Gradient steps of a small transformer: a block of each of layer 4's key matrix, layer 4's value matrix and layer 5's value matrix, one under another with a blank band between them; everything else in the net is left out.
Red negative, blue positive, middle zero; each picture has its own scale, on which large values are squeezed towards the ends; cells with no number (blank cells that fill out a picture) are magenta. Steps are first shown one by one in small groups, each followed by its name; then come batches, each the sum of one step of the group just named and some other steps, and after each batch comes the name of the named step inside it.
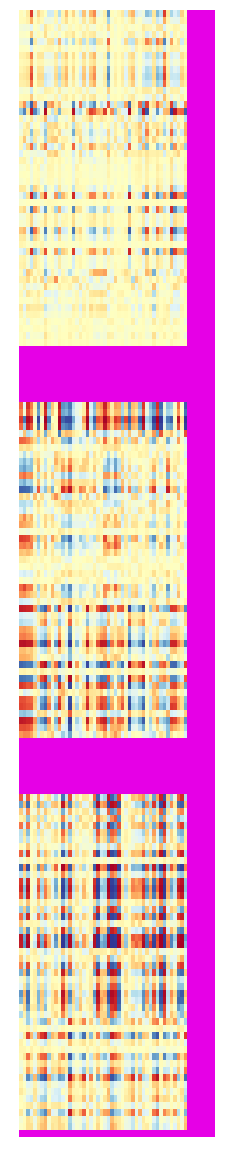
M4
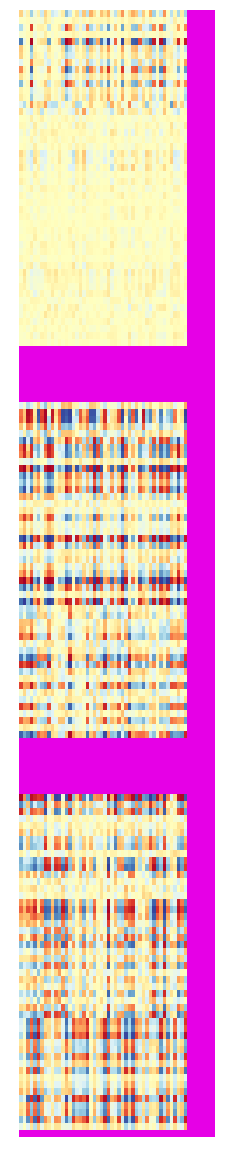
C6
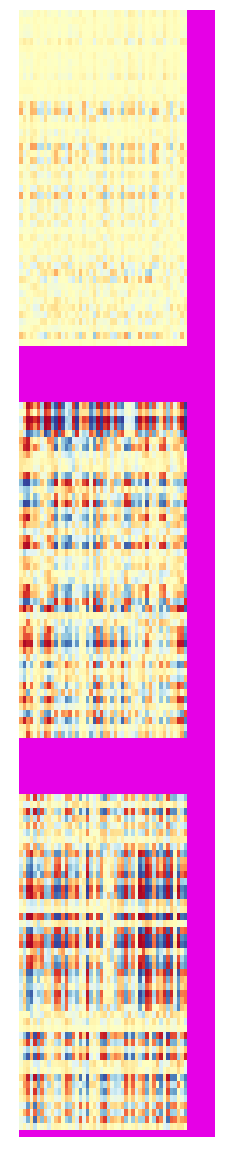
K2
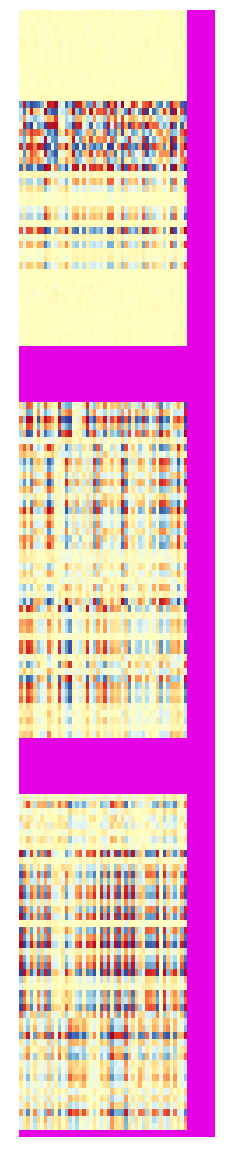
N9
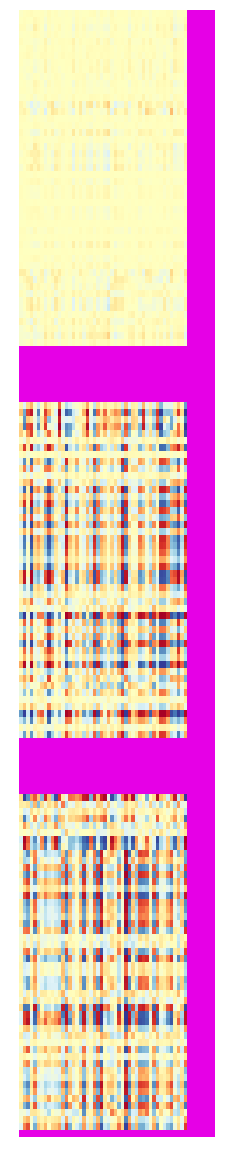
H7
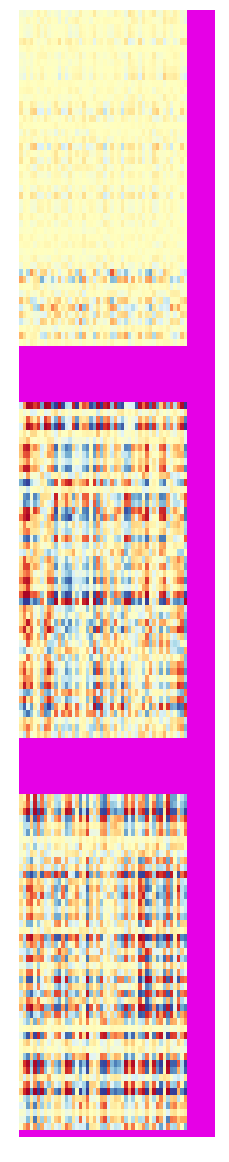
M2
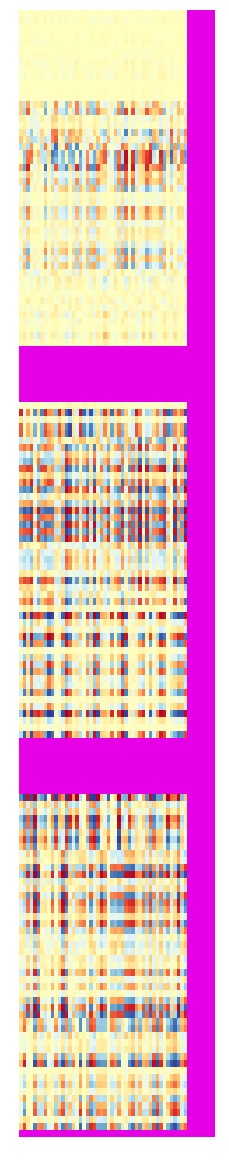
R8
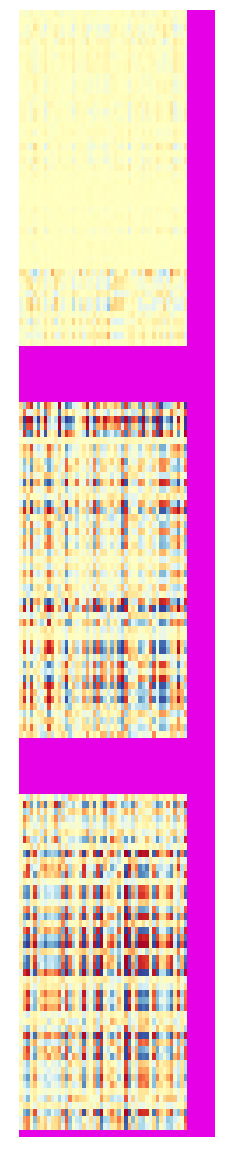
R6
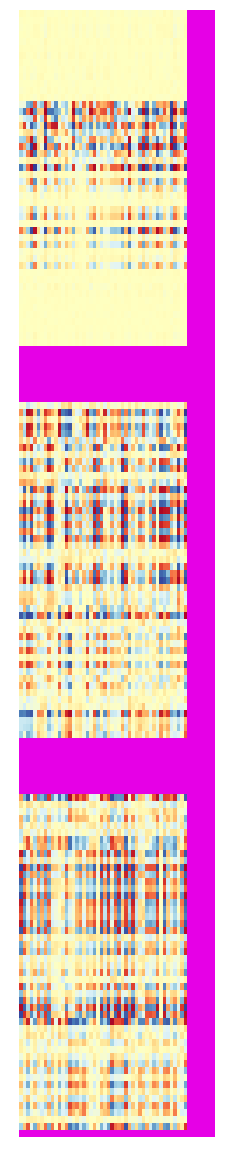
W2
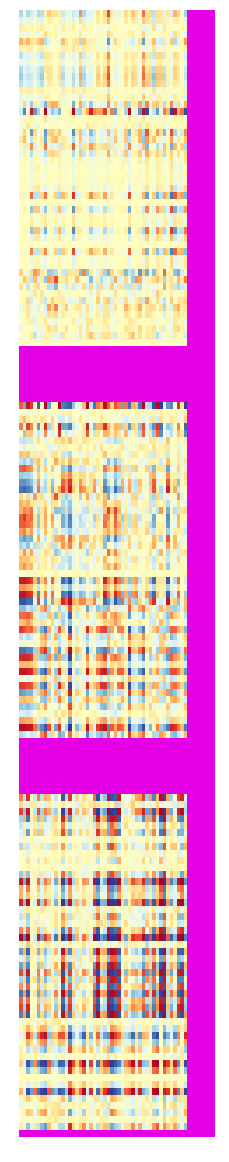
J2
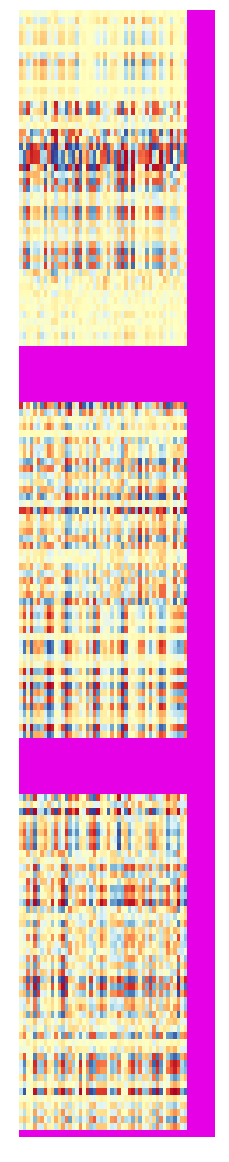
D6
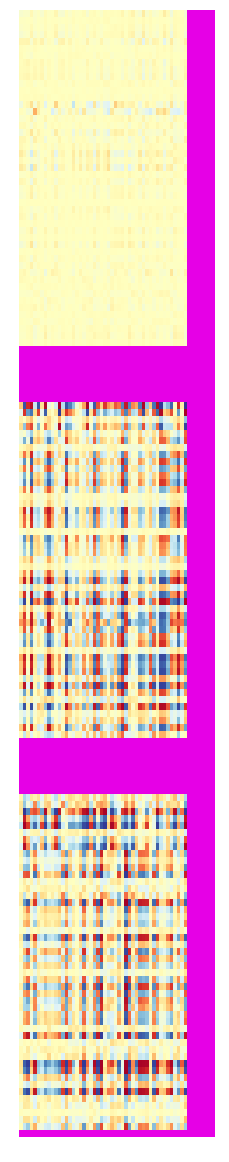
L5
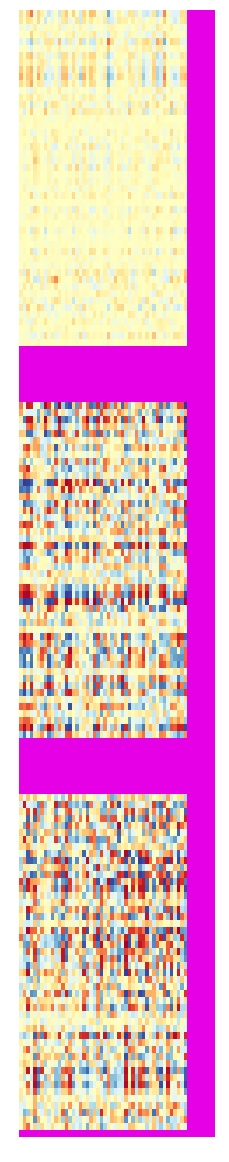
R6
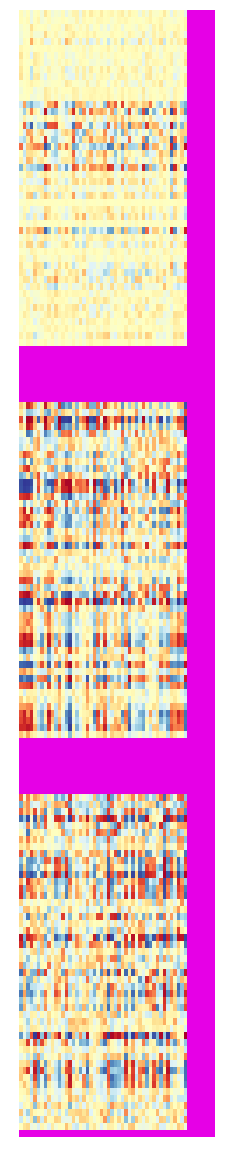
N9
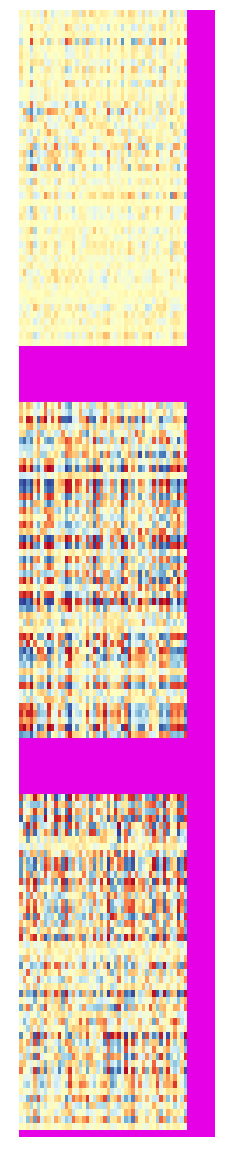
C6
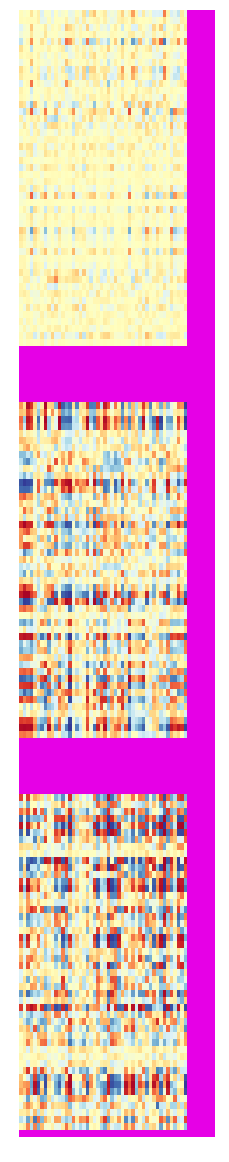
M4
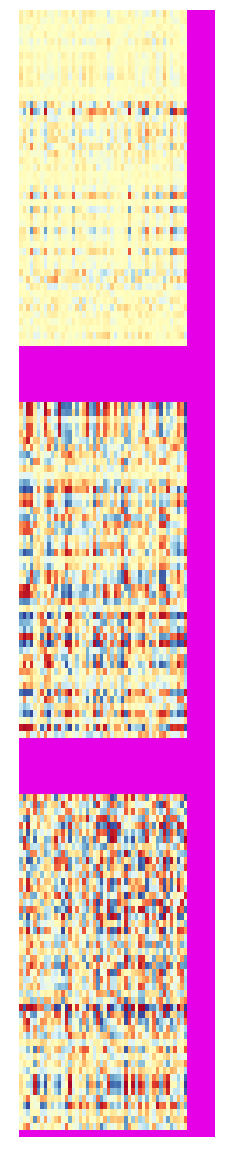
H7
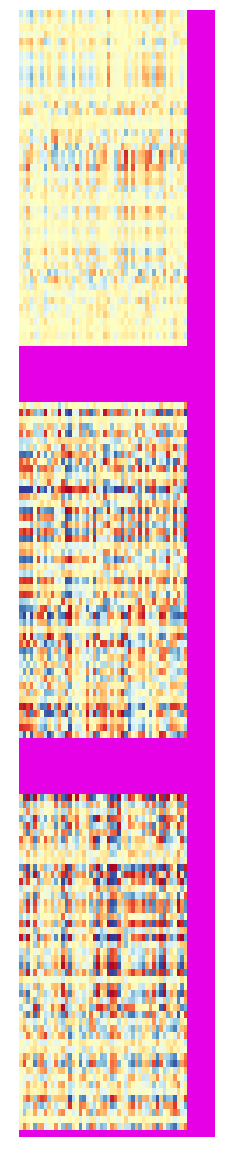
R8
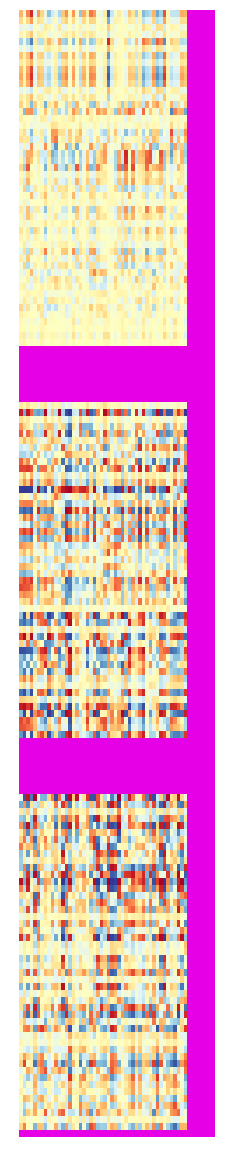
R8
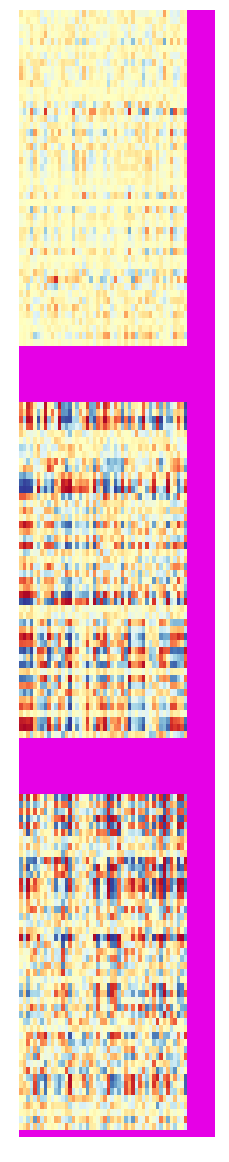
M4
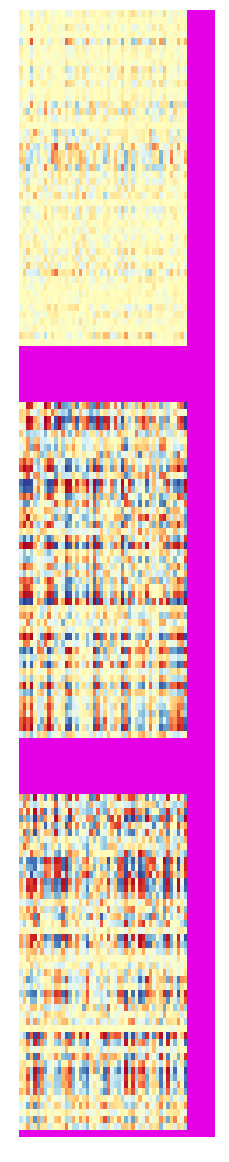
K2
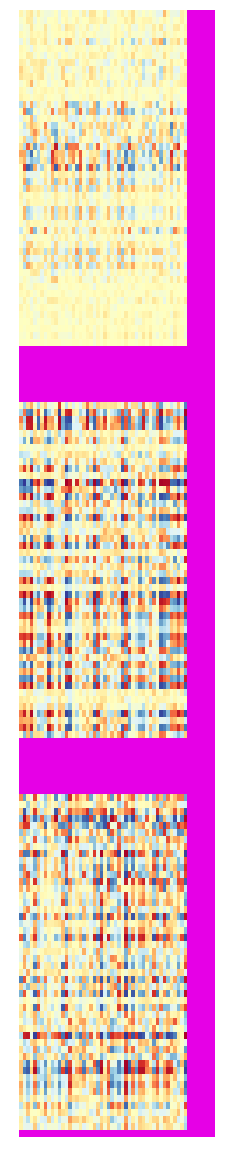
L5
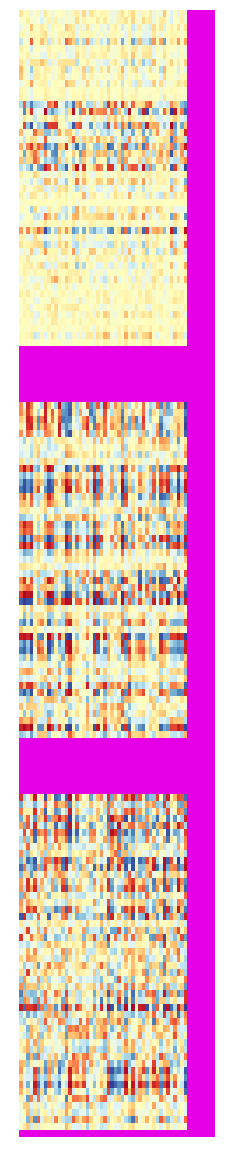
C6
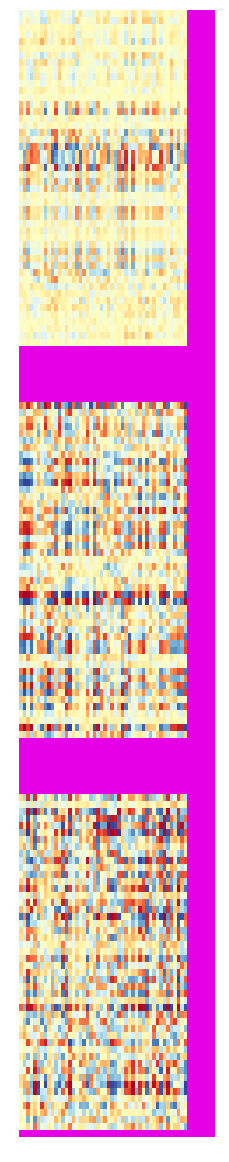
D6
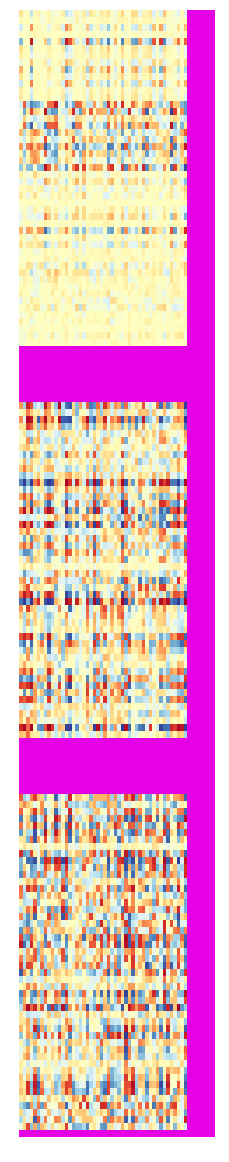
N9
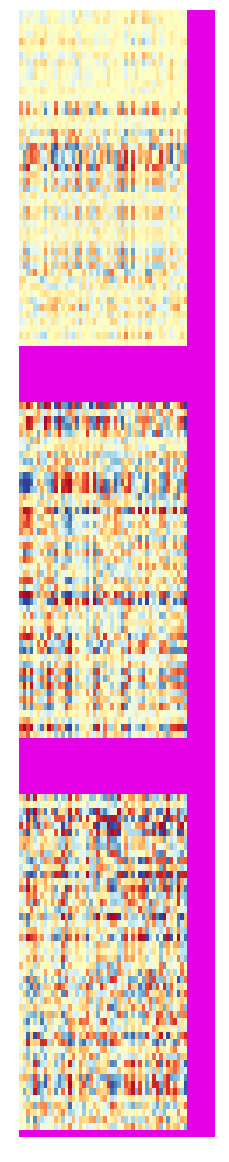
D6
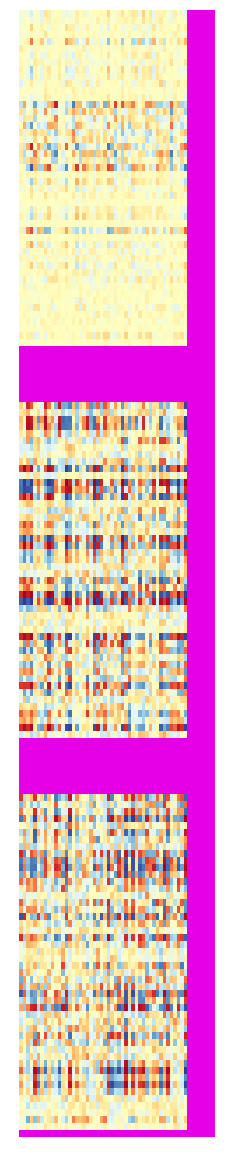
C6
